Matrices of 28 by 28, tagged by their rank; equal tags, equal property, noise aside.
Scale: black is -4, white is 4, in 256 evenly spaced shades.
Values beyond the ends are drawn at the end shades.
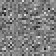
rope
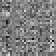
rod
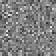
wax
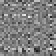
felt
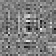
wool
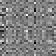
wool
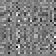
wool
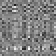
wool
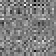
wool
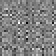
wool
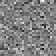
wax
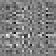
wool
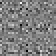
wool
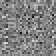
rope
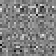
felt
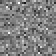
wax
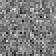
rod
